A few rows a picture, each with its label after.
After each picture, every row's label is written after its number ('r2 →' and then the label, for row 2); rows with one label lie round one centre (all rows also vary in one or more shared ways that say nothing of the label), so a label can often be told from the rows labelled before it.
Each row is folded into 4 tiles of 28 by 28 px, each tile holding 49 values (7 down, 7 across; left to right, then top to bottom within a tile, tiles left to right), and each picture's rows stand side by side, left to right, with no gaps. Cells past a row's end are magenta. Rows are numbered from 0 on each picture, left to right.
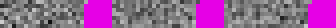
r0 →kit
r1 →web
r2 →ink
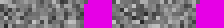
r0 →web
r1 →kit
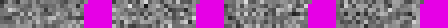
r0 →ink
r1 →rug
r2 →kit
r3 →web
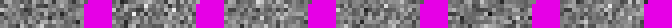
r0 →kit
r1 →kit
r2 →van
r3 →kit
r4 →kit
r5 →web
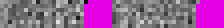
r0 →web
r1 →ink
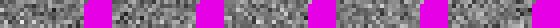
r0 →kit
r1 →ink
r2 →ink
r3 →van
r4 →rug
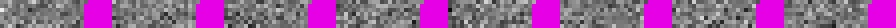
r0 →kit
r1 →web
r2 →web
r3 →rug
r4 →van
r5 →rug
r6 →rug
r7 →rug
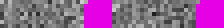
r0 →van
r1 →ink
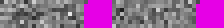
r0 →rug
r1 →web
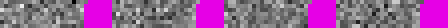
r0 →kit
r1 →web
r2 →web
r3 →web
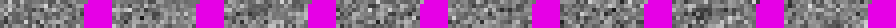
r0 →van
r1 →ink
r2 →kit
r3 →web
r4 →rug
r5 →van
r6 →van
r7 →web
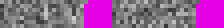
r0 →web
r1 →van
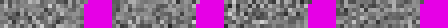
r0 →ink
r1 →ink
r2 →van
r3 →web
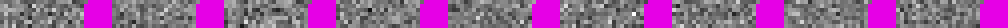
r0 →ink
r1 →ink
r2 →van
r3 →van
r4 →web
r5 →ink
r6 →kit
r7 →rug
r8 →kit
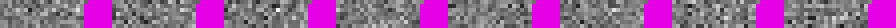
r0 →web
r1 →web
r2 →web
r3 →kit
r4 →kit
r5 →web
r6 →rug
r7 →van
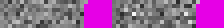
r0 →rug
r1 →ink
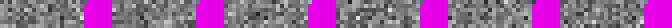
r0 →rug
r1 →kit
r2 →van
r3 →van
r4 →web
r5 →ink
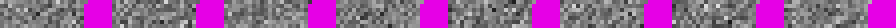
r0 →web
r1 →rug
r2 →web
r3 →van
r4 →van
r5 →ink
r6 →ink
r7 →van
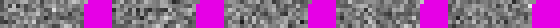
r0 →ink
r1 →van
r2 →van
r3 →kit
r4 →web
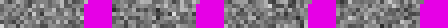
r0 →rug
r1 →van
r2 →rug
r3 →rug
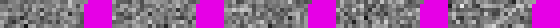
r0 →web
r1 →ink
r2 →ink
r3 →ink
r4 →van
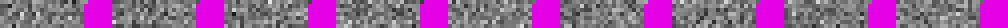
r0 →kit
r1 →web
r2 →ink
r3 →rug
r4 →web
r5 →kit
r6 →van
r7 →van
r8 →web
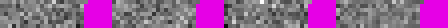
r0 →rug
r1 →ink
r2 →van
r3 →web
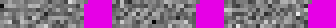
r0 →van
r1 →web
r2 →ink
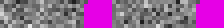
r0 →rug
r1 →van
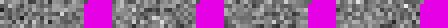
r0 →web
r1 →van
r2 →ink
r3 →ink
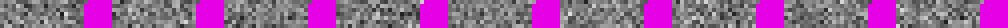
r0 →kit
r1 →kit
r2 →ink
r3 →van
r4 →van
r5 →rug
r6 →van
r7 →web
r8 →rug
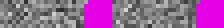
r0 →rug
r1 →rug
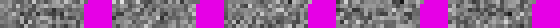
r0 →van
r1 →web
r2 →ink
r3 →van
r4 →kit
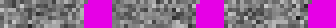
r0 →kit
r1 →rug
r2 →van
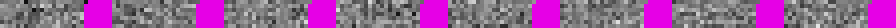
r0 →rug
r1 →rug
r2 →rug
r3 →kit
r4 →van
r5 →kit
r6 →ink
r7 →van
